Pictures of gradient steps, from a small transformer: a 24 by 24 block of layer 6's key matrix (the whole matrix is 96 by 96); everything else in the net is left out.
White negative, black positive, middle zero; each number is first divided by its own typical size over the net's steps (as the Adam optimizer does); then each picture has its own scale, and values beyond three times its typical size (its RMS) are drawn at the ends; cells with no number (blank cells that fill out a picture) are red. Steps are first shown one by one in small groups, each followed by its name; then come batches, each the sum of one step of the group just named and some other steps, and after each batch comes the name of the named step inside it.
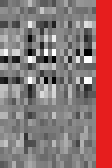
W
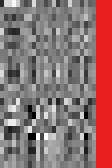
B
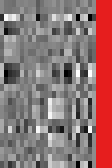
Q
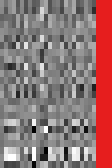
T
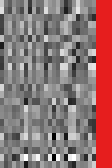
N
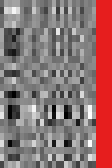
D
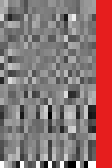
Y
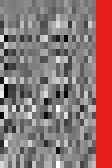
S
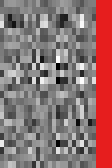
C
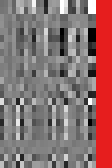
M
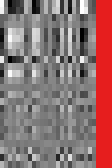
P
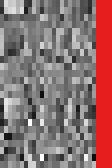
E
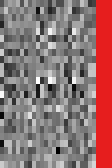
S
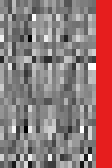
N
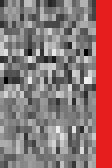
W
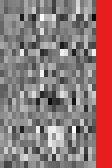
N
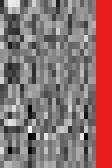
B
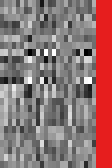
W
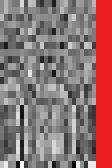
Y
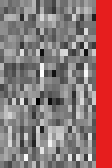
N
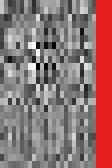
P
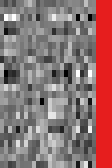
Q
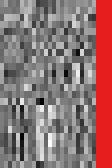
Q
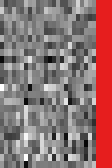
N
